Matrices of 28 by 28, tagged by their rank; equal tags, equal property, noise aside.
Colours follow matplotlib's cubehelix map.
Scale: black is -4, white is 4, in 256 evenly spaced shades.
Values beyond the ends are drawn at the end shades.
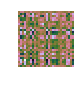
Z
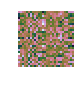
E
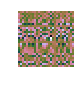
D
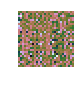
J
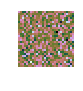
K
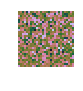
K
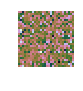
J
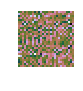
J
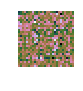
J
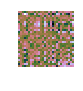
D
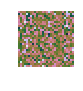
K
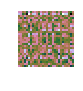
D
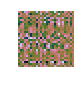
D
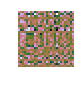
D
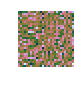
J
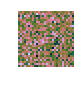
J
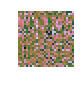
J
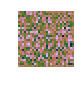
J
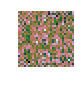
K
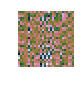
D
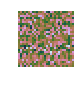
J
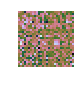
J
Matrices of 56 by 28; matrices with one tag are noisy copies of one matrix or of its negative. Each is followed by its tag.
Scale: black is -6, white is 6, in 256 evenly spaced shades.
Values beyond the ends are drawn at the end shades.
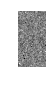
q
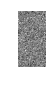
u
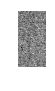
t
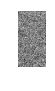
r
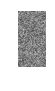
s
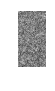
s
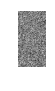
s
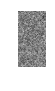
s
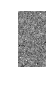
s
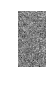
r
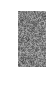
s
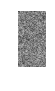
s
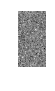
u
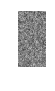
q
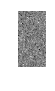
u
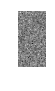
u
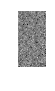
q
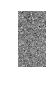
t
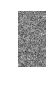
s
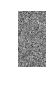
u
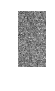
t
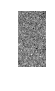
r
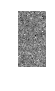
s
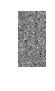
q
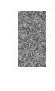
r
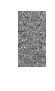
r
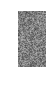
u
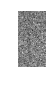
t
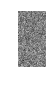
s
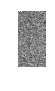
t
